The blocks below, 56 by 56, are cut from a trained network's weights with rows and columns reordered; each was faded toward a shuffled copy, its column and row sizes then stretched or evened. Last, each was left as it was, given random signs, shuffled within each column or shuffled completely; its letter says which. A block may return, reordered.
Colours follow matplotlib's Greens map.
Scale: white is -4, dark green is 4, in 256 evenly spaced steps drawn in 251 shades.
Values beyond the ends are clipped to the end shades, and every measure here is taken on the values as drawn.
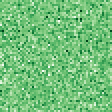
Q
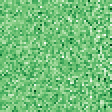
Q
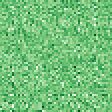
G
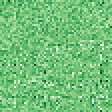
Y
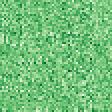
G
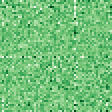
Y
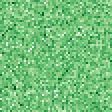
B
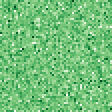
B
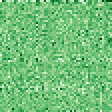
Y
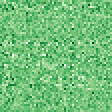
Y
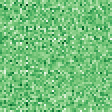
Y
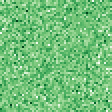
B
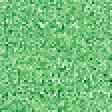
Y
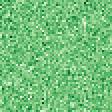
Q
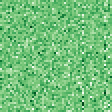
Q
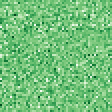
Y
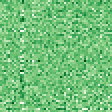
G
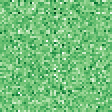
G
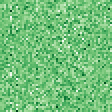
Q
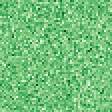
B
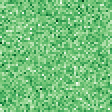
B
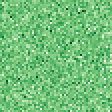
B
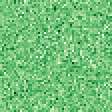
B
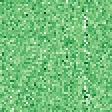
Q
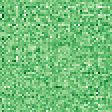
G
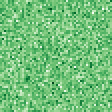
B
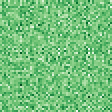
G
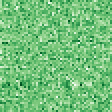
G
